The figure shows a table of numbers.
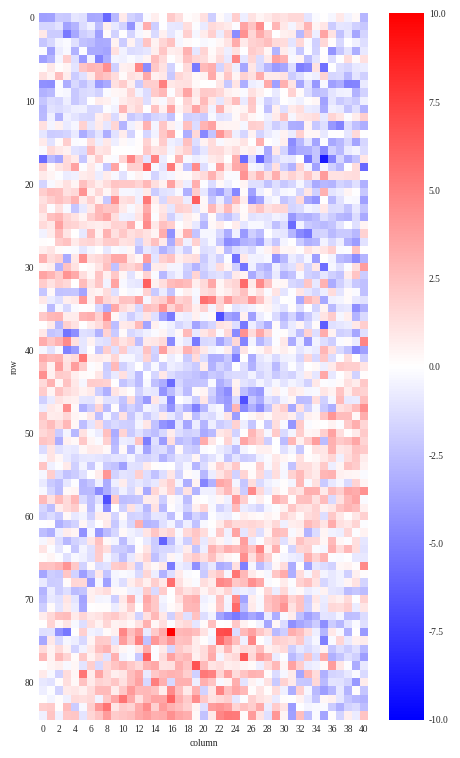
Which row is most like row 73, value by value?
16
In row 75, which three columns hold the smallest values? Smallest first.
35, 0, 13
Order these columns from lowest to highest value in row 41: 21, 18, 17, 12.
21, 18, 12, 17
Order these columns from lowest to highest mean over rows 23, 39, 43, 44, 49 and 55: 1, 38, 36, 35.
36, 38, 35, 1
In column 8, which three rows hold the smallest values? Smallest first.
58, 0, 59
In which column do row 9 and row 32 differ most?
13
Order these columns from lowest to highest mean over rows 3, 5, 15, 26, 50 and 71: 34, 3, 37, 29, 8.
34, 37, 8, 3, 29
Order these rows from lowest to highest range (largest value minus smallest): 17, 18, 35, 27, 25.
27, 35, 25, 18, 17
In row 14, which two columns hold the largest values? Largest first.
22, 16
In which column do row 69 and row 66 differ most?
40
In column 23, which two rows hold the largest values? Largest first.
74, 84
